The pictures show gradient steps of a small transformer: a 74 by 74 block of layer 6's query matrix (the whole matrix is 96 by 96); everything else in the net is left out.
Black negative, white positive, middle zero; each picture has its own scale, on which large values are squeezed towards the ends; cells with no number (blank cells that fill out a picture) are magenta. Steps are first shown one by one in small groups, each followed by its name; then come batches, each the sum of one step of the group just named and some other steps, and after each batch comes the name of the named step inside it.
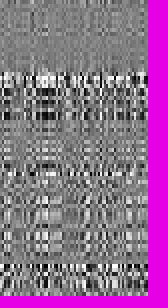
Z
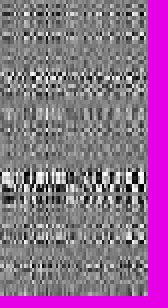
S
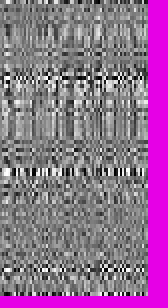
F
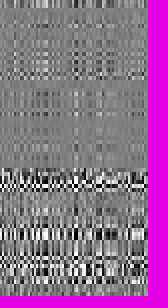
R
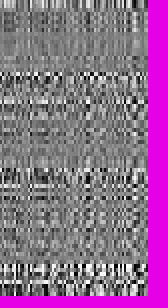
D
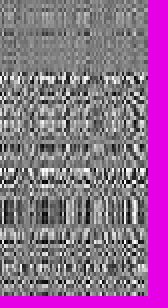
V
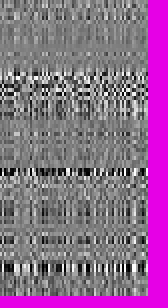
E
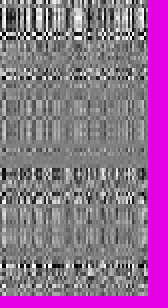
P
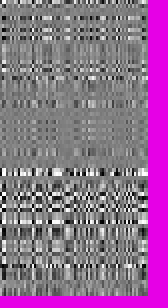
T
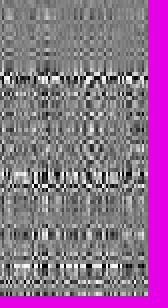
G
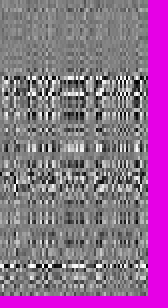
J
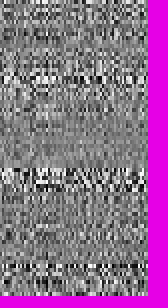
S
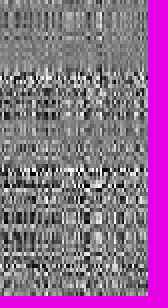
Z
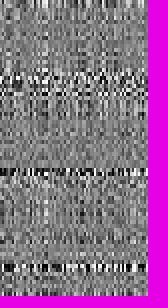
E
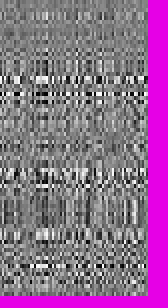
V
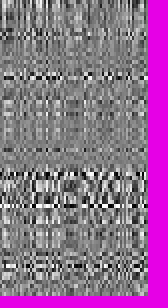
P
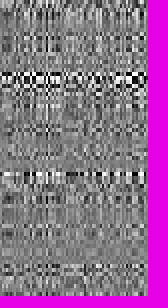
S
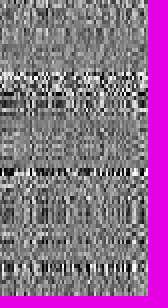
E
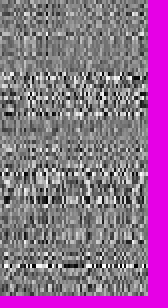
S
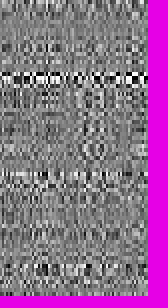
G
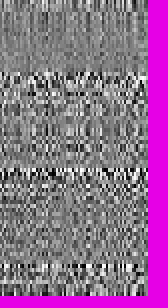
D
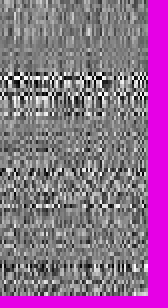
E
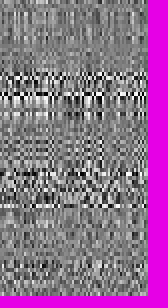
S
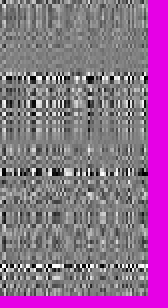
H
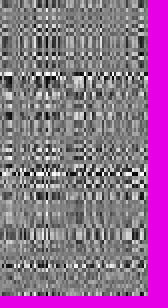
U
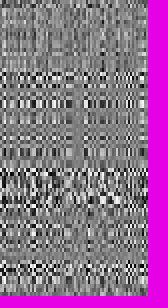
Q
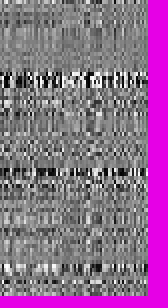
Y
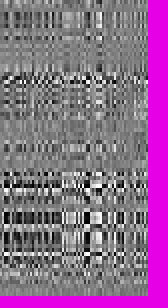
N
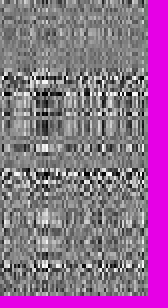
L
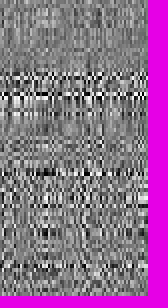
L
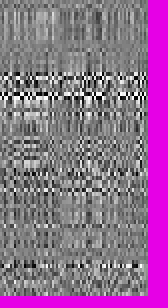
Q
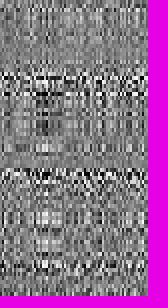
L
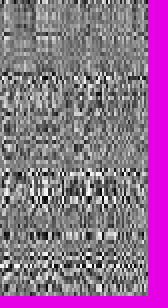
Q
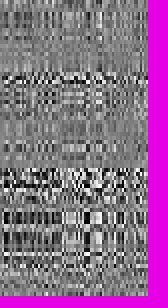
N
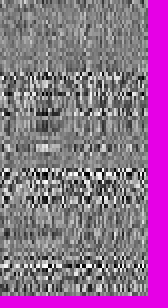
L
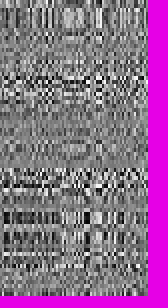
N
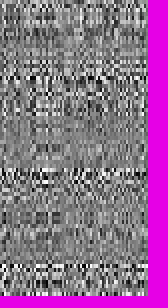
H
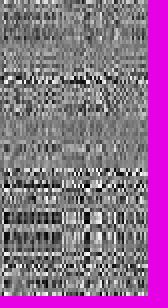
N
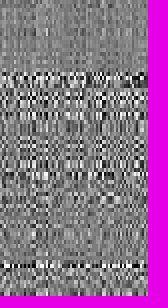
Q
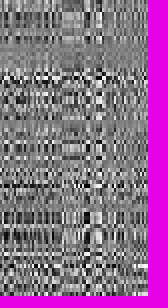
N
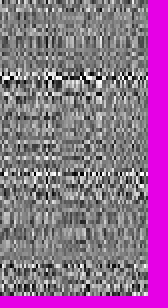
U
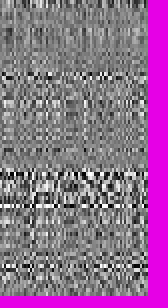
Q
